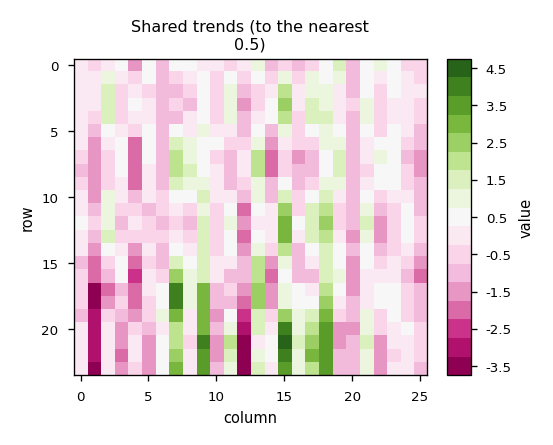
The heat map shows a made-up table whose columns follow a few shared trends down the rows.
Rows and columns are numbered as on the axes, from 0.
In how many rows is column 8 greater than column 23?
11
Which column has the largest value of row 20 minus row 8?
15
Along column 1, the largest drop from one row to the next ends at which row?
17
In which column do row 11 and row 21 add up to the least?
12
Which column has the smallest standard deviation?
20
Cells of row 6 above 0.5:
5
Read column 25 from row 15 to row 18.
-1.5 -2 -1 -1
